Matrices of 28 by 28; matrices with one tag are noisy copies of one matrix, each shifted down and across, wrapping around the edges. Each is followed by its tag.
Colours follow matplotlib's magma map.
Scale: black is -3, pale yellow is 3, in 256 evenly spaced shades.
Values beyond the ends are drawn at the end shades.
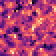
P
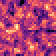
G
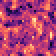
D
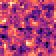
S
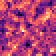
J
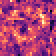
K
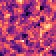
P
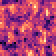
D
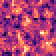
S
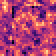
K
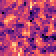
D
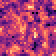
D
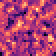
J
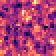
S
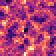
P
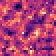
J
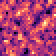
J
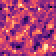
J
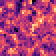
P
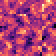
P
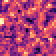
J
